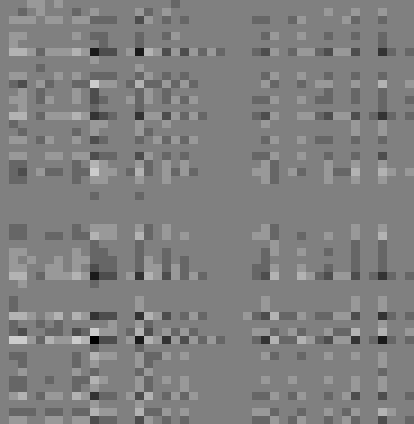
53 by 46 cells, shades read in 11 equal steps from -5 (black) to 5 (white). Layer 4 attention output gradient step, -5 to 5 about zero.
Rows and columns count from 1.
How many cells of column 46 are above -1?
45
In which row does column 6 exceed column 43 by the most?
43
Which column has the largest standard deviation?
11
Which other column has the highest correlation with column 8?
35
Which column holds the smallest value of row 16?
2
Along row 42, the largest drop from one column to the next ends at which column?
17
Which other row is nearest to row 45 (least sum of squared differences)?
21
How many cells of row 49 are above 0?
5
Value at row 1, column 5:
1
